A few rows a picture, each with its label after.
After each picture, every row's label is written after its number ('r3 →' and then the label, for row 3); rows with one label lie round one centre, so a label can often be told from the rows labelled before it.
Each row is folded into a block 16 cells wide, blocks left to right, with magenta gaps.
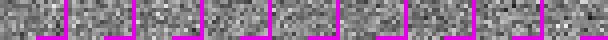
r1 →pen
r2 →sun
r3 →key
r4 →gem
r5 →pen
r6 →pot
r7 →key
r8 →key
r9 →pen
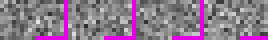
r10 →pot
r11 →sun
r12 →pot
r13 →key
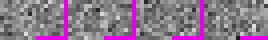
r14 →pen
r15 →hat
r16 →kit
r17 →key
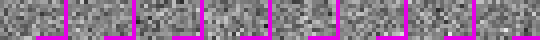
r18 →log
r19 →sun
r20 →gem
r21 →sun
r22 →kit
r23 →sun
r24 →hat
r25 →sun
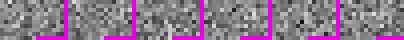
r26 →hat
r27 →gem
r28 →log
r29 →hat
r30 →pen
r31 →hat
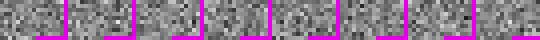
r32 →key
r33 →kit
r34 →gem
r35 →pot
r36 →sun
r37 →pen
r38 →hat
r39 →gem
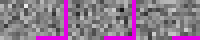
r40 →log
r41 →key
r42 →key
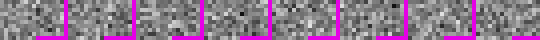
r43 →sun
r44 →key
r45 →pot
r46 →sun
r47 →pot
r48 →hat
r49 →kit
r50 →hat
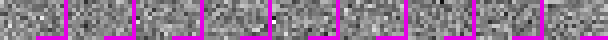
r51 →hat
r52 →pot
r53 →pot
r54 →log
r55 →pot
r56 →pot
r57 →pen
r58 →kit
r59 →gem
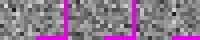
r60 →pen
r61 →pen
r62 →pot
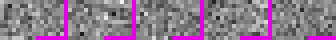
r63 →hat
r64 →pen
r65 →hat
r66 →pen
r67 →pen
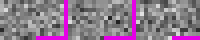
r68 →pot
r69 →key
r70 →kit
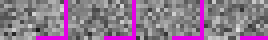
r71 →pen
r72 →sun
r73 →kit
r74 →hat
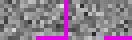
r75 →pen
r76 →log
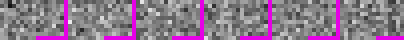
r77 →pen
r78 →pot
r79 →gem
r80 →key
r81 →hat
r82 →sun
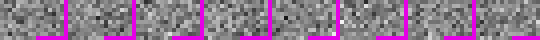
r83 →log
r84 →gem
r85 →pen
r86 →sun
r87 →gem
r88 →pot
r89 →key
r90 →pen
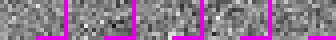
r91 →sun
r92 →hat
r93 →kit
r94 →hat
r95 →gem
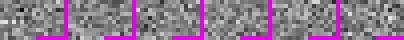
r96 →sun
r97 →sun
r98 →gem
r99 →hat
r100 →kit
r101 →gem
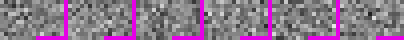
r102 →pen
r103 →log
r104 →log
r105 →gem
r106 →pot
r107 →sun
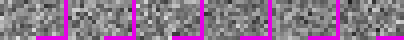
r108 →hat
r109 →log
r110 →log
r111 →hat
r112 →sun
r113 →pen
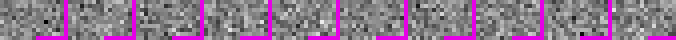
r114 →log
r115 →log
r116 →kit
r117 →kit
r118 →pen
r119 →sun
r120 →key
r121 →gem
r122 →sun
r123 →pen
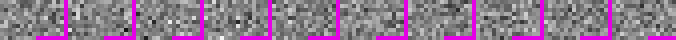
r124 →sun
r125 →log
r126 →gem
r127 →hat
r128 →log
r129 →log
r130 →pot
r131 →gem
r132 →kit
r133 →gem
